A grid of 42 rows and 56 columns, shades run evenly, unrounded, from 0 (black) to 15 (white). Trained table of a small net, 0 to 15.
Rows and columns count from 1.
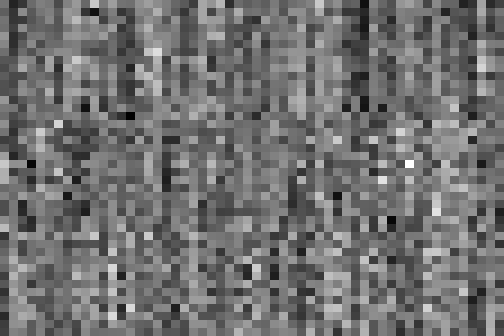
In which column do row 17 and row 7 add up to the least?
2
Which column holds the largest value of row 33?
41
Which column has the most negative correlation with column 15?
34
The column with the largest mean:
49
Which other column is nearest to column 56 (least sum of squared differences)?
47
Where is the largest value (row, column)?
21, 46
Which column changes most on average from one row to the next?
38
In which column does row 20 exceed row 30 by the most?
1
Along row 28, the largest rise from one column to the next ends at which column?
43
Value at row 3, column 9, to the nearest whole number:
11
